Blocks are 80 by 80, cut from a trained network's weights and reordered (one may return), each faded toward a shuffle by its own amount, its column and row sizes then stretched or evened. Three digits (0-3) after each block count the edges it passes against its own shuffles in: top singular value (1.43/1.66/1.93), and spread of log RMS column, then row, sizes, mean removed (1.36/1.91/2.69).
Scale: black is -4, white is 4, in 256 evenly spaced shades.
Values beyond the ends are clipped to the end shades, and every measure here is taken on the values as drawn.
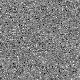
1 0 0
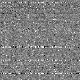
3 1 2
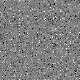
0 2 1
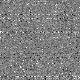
2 0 2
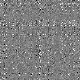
1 2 2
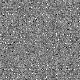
1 1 1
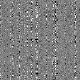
2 3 1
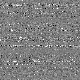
1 0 3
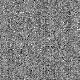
1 0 1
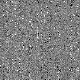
0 2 1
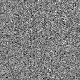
0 0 0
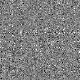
0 2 2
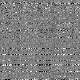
2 0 3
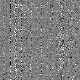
1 3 0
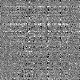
3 2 2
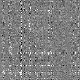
3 3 1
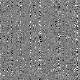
1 3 2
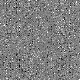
2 2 0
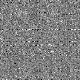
1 0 2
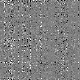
0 3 2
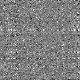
2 2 1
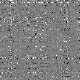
1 2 3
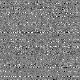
2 1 3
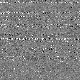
2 0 3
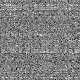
2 0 1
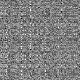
3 2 0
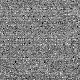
2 0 1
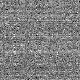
2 1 0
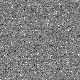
0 0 0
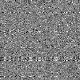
3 0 2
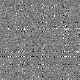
2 2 2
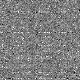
2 1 1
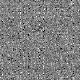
0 2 0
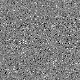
0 1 2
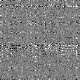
2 1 3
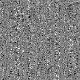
2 2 0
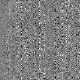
1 3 1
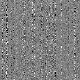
1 3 0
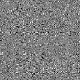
3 1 2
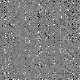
0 3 2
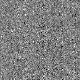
0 2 1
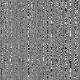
2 3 1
